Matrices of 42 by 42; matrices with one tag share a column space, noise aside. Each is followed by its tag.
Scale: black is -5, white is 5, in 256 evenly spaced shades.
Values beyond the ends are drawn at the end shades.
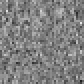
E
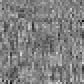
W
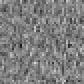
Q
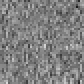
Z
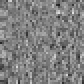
Z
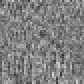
Z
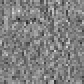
E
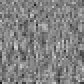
W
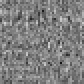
E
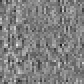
Q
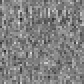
E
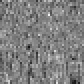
Z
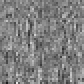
W
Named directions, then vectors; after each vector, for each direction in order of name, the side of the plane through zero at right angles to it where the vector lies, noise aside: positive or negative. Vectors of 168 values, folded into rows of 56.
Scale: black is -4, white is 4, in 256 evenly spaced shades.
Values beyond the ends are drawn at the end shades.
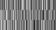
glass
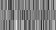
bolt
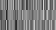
negative, negative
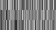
negative, negative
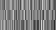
negative, positive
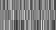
negative, positive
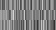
negative, positive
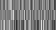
negative, positive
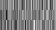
negative, negative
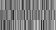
positive, negative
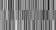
positive, positive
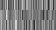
positive, positive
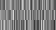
negative, positive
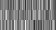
positive, positive
